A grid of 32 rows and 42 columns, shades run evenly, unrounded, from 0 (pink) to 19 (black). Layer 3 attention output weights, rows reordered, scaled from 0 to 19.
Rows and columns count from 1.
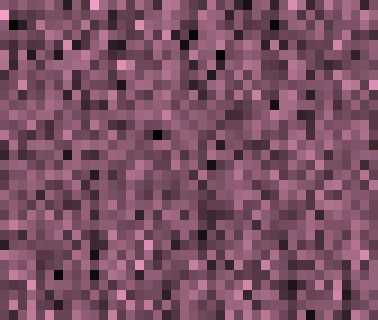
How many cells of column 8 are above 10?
13
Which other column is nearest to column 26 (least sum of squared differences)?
34
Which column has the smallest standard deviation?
5
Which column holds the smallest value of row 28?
2
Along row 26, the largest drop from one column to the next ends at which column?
12
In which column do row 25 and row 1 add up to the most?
23
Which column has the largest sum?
11
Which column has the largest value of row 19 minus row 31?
17
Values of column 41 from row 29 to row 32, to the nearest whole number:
7 8 10 7
